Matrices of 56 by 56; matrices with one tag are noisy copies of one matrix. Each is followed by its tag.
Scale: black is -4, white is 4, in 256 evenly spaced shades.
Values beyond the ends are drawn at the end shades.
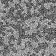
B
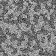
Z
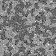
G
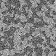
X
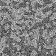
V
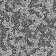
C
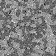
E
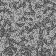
V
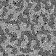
Z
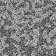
V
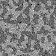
Z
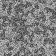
G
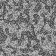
Z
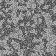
E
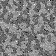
Z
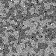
B
